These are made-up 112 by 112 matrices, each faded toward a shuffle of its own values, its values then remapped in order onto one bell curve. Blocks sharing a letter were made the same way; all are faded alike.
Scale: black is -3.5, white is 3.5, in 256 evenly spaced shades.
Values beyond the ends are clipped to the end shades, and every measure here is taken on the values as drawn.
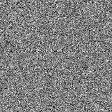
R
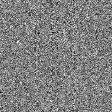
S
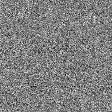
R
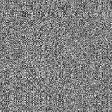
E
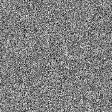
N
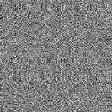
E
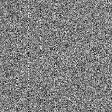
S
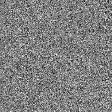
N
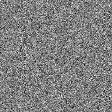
N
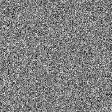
N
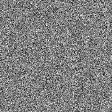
N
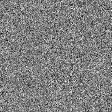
N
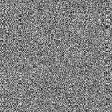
E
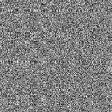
E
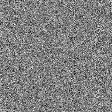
N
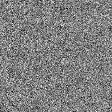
N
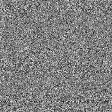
R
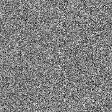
N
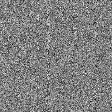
N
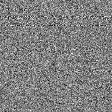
R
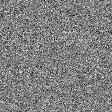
R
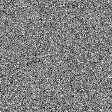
R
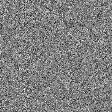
N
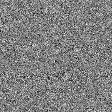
R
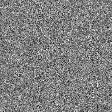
N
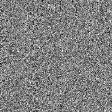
S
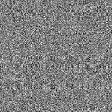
E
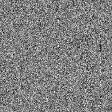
N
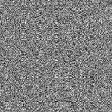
E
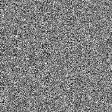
S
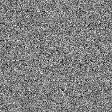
R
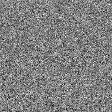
R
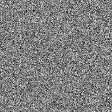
S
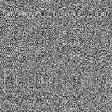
E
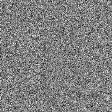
N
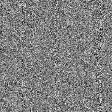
S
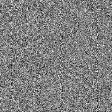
S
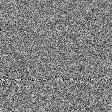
R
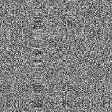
E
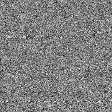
R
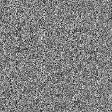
S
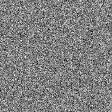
N
